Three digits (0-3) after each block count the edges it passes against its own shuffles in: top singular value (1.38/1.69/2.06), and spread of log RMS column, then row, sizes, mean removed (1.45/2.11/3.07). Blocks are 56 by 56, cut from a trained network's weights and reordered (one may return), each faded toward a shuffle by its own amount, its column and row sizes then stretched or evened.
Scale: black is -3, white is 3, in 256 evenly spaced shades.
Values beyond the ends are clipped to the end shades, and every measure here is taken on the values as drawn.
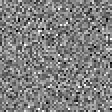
2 0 0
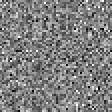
2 0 0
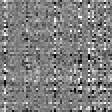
2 3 1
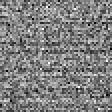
1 0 0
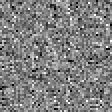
1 1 0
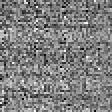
1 2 0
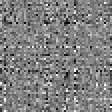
0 3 2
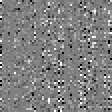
2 3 0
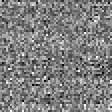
0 2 0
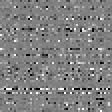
2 1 3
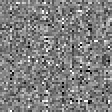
0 2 1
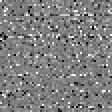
1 0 2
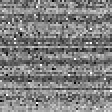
3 0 0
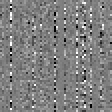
1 3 0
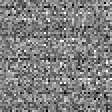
1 2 1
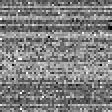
3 0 0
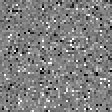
0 1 0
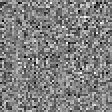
1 1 1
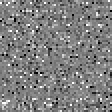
0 0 1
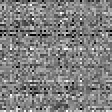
2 2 2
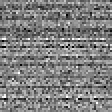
3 1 2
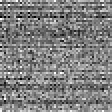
3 2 1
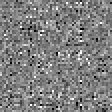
0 1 1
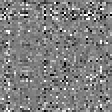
2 2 2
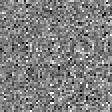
1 1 0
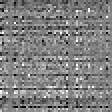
3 3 2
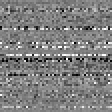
2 0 3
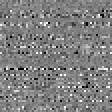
1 0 3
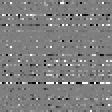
3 1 3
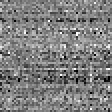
2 2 2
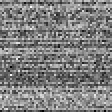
3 0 0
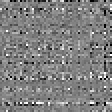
1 2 3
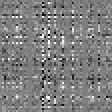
2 3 2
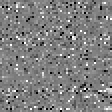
0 1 2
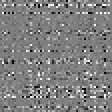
2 2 3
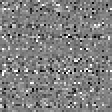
1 1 2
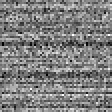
3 0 1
